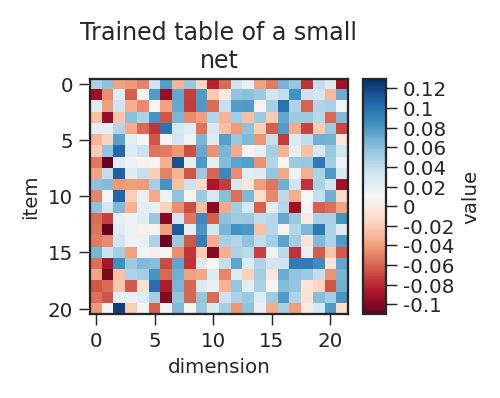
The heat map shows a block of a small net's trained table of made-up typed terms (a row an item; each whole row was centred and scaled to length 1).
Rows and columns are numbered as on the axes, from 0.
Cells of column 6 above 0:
7
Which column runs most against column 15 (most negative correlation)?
6
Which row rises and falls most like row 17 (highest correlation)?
3
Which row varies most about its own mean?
1
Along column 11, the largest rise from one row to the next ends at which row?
10
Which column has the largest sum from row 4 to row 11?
2
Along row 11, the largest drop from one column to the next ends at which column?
17
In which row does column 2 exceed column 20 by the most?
11
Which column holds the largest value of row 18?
5
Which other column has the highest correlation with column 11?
9
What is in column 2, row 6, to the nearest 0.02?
0.1
